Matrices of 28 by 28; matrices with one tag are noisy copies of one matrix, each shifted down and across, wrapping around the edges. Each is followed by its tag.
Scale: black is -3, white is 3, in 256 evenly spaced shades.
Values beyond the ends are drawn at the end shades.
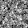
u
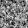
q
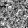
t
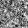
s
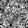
u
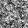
s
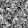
u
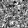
t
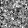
s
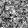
t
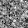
s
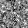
s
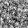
q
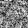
u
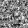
t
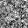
s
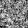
t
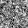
s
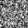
q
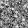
s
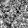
u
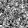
u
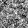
u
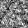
u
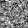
t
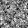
u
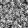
q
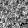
t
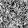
s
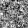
s
